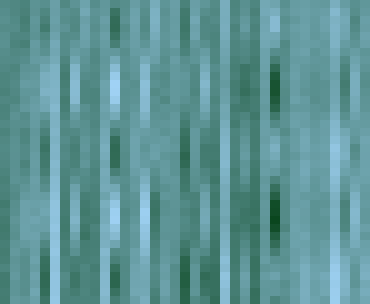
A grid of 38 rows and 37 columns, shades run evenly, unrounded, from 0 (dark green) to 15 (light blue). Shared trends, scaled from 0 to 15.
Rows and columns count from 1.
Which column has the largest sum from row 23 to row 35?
6
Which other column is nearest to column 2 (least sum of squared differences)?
29
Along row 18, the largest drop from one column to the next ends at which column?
12
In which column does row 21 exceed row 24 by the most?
28
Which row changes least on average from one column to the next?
7
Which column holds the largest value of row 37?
34
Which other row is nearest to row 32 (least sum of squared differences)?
23
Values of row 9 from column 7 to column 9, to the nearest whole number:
6 12 8
